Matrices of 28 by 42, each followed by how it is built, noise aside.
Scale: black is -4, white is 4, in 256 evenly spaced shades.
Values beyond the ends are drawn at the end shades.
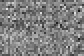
blocks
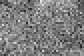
smooth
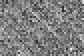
Toeplitz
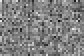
low rank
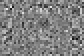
low rank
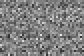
repeating columns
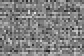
blocks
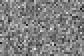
noise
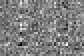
low rank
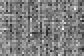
blocks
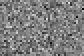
noise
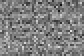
blocks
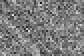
Toeplitz
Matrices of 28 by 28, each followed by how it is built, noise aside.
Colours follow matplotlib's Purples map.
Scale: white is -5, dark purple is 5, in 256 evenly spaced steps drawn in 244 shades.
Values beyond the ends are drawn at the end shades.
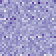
uneven rows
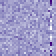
uneven columns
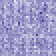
blocks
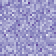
repeating columns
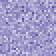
noise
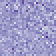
upper triangular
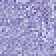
upper triangular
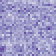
blocks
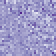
upper triangular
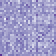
blocks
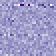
uneven rows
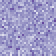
noise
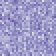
blocks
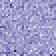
uneven rows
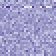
uneven rows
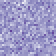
noise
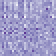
low rank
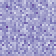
repeating columns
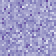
noise
